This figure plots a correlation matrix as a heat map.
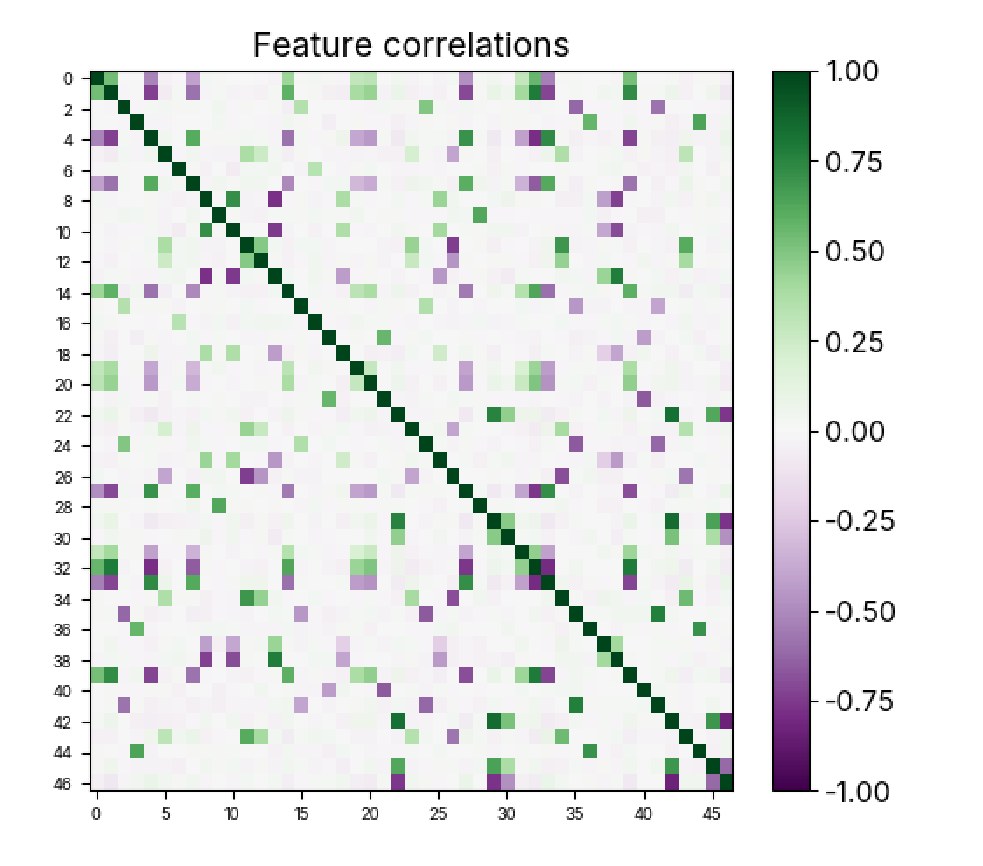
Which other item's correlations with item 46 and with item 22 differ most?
42
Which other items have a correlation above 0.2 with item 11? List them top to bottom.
5, 12, 23, 34, 43
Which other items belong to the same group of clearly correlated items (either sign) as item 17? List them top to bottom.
21, 40
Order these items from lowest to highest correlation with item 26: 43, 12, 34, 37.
34, 43, 12, 37
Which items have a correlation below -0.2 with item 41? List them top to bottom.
2, 15, 24
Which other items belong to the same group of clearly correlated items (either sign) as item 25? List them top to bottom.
8, 10, 13, 18, 37, 38
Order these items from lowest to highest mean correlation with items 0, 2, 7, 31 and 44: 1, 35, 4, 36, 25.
35, 4, 25, 1, 36
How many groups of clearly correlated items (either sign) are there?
9
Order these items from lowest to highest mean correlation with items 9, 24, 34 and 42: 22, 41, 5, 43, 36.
41, 36, 5, 43, 22
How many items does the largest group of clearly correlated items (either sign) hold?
12
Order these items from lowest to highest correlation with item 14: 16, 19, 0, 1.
16, 19, 0, 1
